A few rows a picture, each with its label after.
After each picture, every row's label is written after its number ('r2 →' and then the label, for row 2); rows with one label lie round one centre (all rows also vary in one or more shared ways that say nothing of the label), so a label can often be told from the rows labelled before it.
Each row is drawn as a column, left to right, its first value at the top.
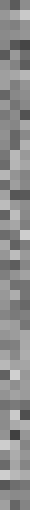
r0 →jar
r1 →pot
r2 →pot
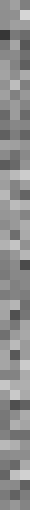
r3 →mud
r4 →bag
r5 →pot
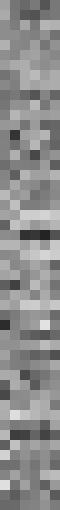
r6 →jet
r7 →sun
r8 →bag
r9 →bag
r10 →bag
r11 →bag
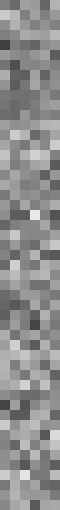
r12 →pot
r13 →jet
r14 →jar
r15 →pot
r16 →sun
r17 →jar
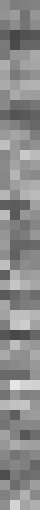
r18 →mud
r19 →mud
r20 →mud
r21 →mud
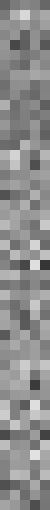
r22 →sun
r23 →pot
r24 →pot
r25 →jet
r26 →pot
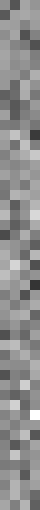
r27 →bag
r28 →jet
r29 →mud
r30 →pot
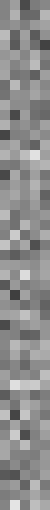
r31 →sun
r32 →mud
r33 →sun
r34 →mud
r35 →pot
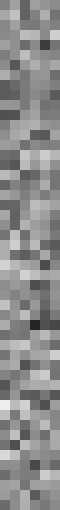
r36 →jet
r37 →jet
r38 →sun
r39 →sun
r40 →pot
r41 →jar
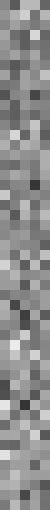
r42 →jet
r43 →jet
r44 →pot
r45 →jar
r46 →pot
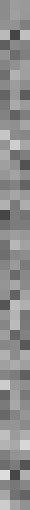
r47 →jar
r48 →mud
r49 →jar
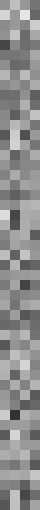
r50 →pot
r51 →jar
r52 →pot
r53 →bag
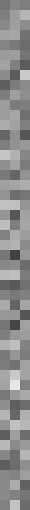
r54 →sun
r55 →sun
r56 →pot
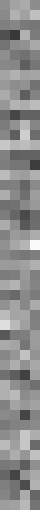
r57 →mud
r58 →mud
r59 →jar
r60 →jet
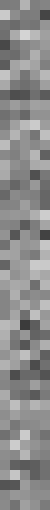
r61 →pot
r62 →jar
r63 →jar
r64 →sun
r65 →bag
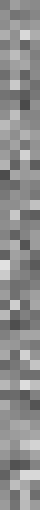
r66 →sun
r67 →bag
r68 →jar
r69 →jar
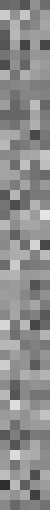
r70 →pot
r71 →jet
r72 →pot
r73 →sun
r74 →pot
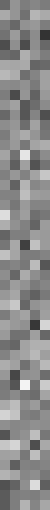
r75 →pot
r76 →jar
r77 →mud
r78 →jet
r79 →mud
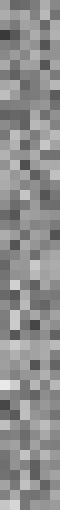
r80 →mud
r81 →mud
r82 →jet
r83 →sun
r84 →pot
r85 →bag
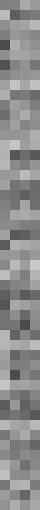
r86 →pot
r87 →bag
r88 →bag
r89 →bag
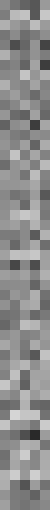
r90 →bag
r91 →pot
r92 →pot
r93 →bag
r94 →pot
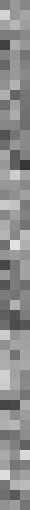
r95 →pot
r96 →bag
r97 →jet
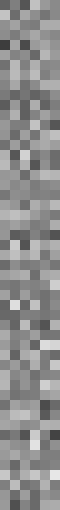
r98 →pot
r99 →bag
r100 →pot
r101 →jar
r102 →bag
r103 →bag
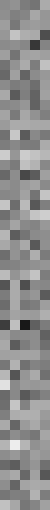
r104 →sun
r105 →jar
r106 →sun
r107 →pot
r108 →mud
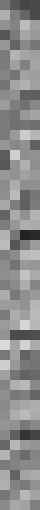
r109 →jet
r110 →mud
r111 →bag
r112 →bag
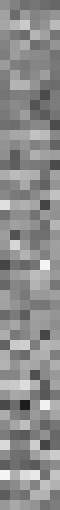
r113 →jar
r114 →bag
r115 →bag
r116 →jar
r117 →jet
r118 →jet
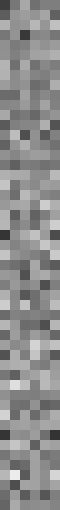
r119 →bag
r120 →jar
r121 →mud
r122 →jet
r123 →sun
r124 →bag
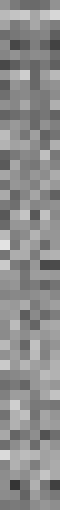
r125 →jet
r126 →pot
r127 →pot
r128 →jet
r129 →pot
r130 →pot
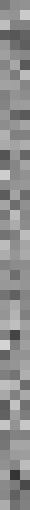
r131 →bag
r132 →mud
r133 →pot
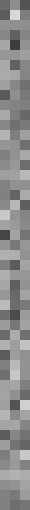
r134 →bag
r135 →pot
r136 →jet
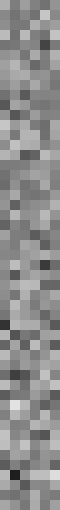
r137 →jar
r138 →mud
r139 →jar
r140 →bag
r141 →pot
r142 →jar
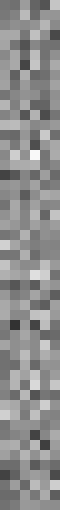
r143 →sun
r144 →sun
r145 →pot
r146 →sun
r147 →jet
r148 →mud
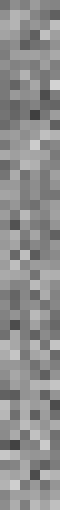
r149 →jet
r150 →jet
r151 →pot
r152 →mud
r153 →jar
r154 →bag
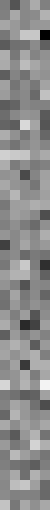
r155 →mud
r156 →jet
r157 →sun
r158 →jar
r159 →mud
